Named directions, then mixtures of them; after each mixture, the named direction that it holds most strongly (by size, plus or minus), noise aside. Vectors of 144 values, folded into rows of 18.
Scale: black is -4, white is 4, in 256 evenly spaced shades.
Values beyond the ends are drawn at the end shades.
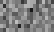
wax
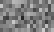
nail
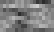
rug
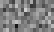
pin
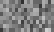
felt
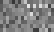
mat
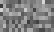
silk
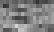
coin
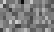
wax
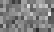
mat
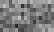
coin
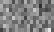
felt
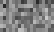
wax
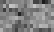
rug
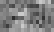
rug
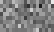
mat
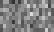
mat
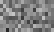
silk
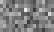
silk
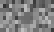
pin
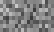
silk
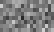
nail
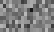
wax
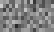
pin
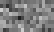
silk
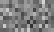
silk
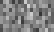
mat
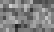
pin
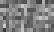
silk
